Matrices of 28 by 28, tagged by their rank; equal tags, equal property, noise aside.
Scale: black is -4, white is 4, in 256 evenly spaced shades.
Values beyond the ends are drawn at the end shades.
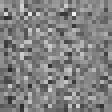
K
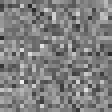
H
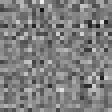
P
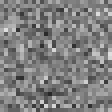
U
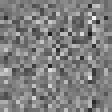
K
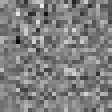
K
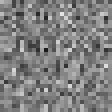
P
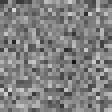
K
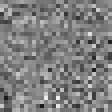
K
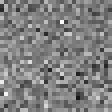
U
